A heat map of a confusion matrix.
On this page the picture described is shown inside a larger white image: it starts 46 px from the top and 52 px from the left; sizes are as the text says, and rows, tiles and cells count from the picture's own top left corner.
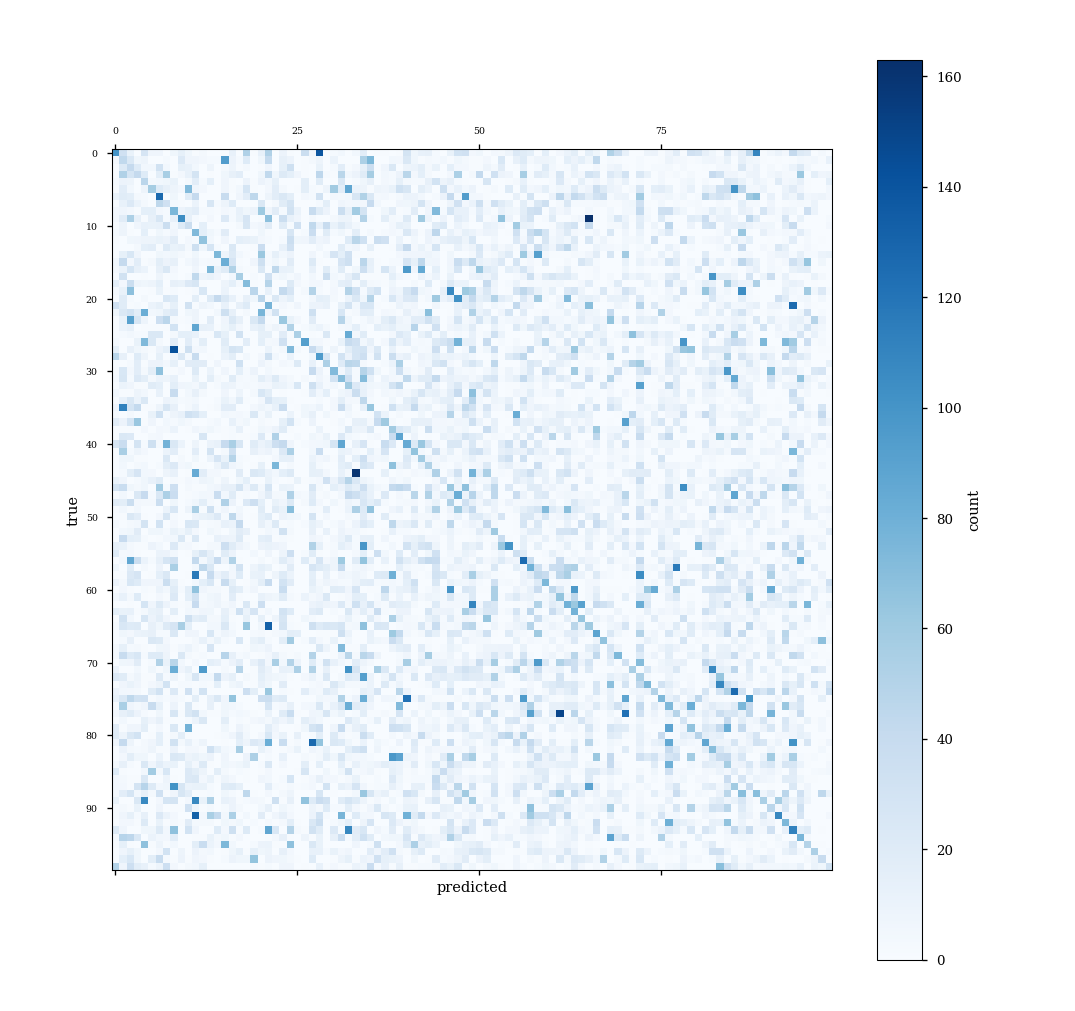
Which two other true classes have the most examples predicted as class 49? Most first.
62, 44
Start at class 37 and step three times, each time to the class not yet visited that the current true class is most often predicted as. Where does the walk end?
11
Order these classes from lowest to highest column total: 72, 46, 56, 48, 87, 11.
48, 87, 56, 46, 11, 72
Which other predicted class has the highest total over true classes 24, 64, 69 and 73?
83
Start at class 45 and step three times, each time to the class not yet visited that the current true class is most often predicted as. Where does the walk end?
34
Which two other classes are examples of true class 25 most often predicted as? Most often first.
32, 71
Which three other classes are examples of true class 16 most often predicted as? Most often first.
40, 42, 13
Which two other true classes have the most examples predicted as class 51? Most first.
64, 44
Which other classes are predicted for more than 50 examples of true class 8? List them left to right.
20, 33, 44
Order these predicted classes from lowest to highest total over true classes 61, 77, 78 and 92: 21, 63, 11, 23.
21, 23, 11, 63
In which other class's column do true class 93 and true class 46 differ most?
78
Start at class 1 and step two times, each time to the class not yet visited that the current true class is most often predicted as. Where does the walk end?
95
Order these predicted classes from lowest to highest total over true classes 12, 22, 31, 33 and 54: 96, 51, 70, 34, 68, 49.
96, 70, 51, 68, 49, 34
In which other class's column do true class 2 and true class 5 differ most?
85
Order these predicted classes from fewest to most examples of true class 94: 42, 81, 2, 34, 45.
81, 45, 42, 34, 2
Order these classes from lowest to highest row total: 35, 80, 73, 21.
80, 21, 73, 35
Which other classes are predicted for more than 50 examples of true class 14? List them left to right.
20, 56, 58, 70
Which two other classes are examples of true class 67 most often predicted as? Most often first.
97, 24
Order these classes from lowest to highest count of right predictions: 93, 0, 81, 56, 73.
73, 81, 0, 93, 56
